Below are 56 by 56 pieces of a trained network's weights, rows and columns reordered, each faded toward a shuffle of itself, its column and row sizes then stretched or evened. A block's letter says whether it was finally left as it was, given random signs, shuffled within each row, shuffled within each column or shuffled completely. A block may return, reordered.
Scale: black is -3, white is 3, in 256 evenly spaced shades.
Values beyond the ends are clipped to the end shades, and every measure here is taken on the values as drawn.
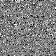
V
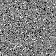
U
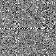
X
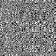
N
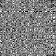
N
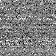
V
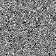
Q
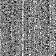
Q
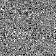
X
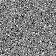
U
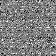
V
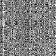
N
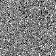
Q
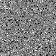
V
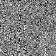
Q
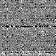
N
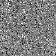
Q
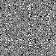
X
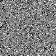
V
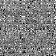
N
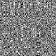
N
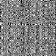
N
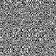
N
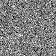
U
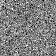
U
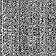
N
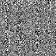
X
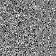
Q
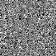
X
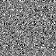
X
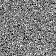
U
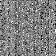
Q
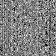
Q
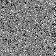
Q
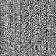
N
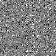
X
